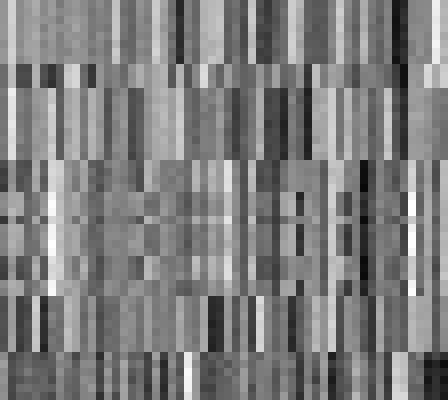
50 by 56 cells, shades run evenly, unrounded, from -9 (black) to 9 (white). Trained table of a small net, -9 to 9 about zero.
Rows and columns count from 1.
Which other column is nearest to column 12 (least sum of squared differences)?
22
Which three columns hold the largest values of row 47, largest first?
24, 50, 51
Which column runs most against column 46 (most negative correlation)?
29
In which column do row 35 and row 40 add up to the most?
42
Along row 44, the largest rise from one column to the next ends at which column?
33
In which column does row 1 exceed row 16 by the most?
55
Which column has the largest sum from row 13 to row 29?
7
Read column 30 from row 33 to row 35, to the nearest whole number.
0 0 1
